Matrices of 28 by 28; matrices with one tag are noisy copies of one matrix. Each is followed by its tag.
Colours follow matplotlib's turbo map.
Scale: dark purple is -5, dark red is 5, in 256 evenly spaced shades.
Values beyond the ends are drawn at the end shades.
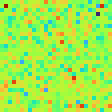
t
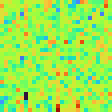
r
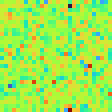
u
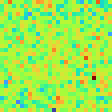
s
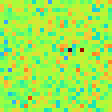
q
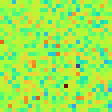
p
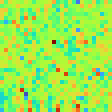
r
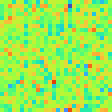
u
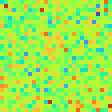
t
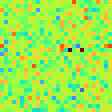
q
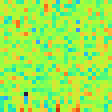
r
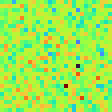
p
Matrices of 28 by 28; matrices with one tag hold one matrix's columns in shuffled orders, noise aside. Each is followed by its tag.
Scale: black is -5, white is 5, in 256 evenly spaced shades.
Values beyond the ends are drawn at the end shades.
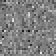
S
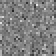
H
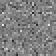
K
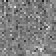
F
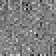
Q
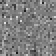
H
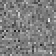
S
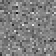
K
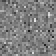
S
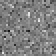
S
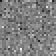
F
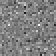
K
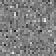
S
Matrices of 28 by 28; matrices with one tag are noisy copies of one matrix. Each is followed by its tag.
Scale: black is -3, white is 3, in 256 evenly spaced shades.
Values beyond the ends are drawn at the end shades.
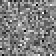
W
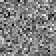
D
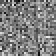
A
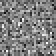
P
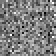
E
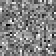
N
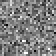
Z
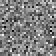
E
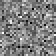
N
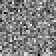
A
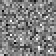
N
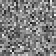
E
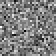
W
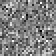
Z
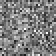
W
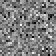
D
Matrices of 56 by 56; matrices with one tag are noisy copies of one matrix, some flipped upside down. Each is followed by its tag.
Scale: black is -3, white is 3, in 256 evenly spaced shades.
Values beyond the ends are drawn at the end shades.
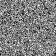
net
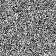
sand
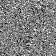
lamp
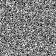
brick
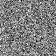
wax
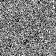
lamp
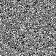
net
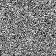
brick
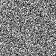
wax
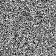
lamp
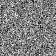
sand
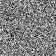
wax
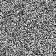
net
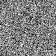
lamp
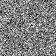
wax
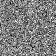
wax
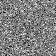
lamp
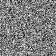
brick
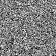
brick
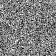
sand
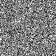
wax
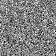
wax
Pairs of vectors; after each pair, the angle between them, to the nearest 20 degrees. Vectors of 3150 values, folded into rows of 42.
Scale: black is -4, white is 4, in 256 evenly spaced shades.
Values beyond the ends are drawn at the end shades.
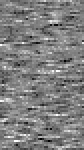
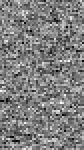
120 degrees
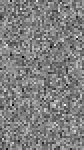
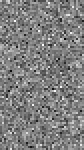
60 degrees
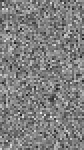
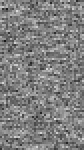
140 degrees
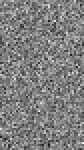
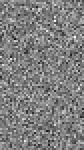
60 degrees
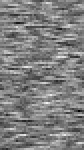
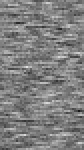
20 degrees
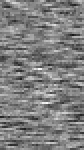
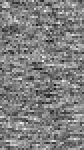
140 degrees
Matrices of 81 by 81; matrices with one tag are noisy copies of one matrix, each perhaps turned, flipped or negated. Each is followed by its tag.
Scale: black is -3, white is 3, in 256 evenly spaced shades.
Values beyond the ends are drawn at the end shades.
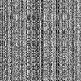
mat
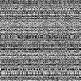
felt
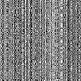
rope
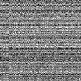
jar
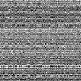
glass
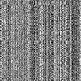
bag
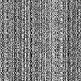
rope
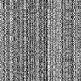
jar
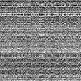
glass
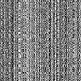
rope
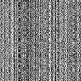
rope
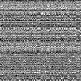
bag
